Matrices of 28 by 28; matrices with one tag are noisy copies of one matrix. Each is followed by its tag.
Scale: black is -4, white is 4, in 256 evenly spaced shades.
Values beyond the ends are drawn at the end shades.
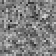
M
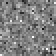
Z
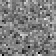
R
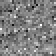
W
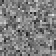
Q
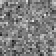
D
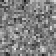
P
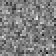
Z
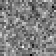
M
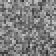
R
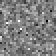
Z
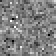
P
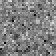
R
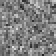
P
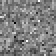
D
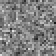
Z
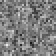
M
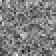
R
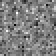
Z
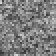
R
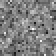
D
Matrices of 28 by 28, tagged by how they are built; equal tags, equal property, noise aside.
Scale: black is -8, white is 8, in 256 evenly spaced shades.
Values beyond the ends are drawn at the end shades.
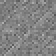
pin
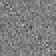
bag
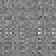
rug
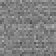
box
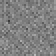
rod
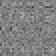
rug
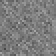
rod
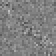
bag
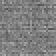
box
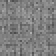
box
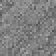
pin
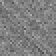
rod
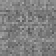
box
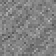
pin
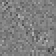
bag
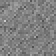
pin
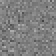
rug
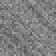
rod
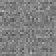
box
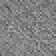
rod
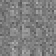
box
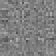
rug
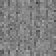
box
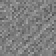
pin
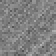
pin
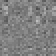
rug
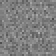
box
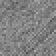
pin
